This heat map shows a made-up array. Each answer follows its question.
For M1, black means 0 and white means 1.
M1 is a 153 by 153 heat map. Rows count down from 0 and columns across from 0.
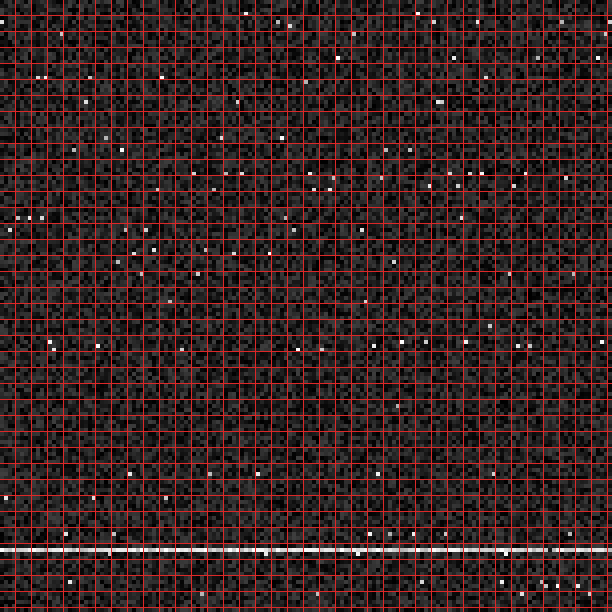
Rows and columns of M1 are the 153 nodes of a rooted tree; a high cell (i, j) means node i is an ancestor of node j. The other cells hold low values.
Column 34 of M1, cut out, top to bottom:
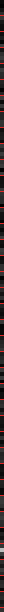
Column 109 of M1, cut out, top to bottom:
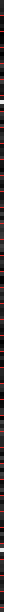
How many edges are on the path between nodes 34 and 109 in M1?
3
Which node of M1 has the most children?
137
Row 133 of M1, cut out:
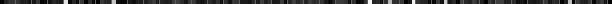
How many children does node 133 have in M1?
7
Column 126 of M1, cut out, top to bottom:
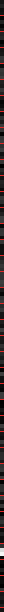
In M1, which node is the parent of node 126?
138
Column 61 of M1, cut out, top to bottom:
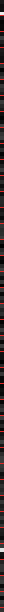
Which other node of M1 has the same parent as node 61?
104
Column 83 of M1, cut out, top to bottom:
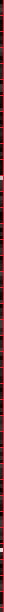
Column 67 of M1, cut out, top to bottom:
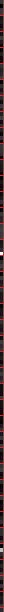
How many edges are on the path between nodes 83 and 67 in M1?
4
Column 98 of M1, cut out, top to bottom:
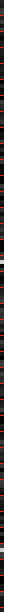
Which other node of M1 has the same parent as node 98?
29
